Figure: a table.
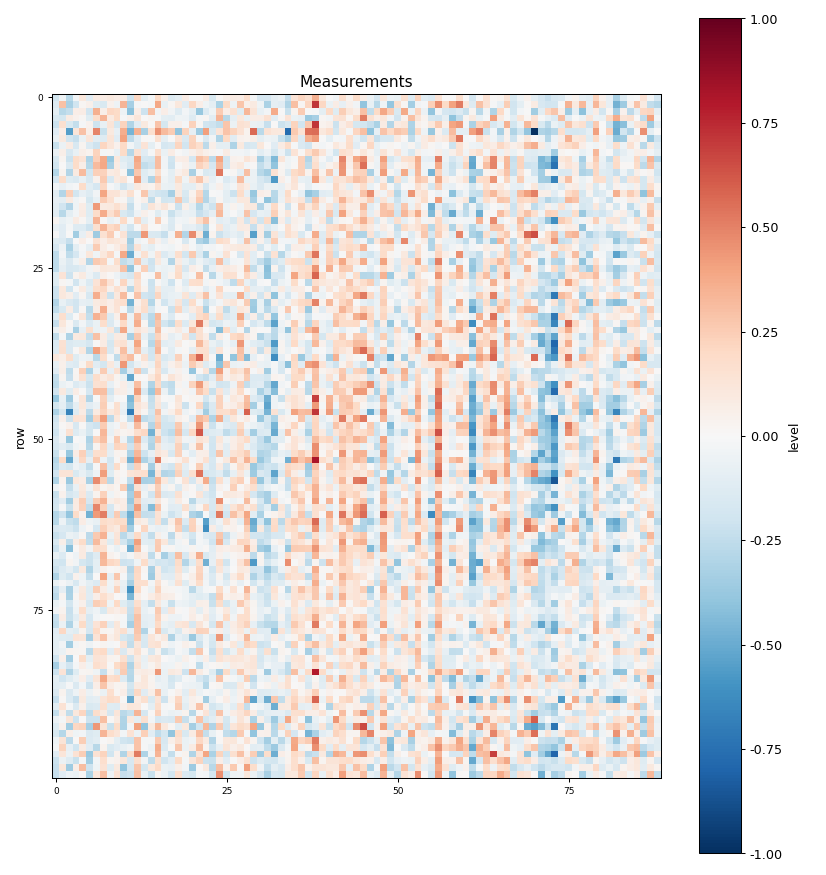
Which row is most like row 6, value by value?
39
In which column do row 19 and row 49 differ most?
21
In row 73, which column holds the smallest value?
11
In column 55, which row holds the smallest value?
61
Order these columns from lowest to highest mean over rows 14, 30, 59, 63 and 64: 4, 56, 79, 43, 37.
37, 4, 79, 43, 56
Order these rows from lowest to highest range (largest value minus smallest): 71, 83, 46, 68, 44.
83, 71, 68, 44, 46
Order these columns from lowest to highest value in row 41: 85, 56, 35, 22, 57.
22, 85, 57, 35, 56
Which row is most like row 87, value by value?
75
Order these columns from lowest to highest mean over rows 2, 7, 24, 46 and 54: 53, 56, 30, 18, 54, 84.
30, 84, 54, 18, 53, 56
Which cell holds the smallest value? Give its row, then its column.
5, 70
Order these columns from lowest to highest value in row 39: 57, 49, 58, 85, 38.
49, 85, 57, 58, 38
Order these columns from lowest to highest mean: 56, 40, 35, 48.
40, 35, 48, 56
